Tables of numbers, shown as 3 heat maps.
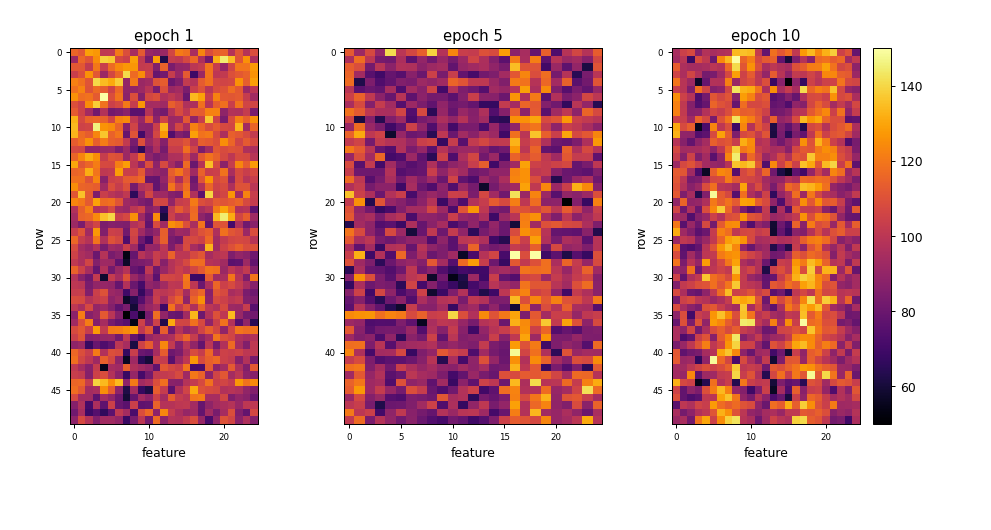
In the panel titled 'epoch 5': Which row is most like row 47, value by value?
41
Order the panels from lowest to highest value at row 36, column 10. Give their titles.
epoch 1, epoch 5, epoch 10
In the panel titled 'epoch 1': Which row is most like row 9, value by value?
15
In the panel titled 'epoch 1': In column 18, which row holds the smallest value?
49
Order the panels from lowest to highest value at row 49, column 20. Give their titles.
epoch 5, epoch 10, epoch 1
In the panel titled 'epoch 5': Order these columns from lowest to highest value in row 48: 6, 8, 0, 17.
8, 6, 17, 0
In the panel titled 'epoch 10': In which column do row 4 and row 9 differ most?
17
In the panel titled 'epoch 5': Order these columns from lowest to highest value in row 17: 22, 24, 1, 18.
24, 22, 1, 18
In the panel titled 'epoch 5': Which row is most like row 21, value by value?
28
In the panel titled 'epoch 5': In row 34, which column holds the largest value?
17
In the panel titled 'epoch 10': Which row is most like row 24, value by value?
11
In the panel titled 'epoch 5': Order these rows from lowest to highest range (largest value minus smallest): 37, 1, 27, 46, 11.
1, 37, 46, 11, 27
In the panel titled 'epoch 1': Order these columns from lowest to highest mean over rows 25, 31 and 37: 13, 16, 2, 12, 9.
9, 13, 2, 16, 12
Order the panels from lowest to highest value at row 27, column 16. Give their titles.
epoch 1, epoch 10, epoch 5
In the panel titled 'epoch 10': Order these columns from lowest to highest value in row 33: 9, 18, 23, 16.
16, 23, 9, 18
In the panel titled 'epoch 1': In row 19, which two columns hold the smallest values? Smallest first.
8, 17
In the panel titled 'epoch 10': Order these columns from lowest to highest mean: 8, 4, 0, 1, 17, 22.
1, 4, 22, 0, 17, 8
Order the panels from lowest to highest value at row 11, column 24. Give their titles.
epoch 10, epoch 1, epoch 5
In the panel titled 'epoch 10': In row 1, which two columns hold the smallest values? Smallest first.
15, 2
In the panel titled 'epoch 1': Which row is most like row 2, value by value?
37
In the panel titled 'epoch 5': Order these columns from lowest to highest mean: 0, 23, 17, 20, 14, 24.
14, 20, 23, 24, 0, 17
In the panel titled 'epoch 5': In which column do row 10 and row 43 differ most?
15
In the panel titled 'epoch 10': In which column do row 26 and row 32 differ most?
10
